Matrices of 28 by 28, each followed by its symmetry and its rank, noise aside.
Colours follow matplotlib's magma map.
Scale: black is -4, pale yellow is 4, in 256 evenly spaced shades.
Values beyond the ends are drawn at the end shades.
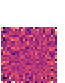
no symmetry, rank three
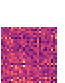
no symmetry, rank three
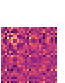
symmetric, rank two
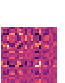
symmetric, rank two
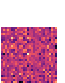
symmetric, rank four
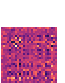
no symmetry, rank three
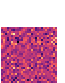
antisymmetric, rank four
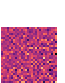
no symmetry, rank four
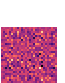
antisymmetric, rank four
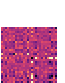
symmetric, rank two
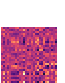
no symmetry, rank two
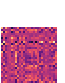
no symmetry, rank three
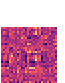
antisymmetric, rank four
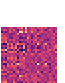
no symmetry, rank three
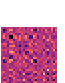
symmetric, rank three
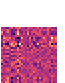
antisymmetric, rank two
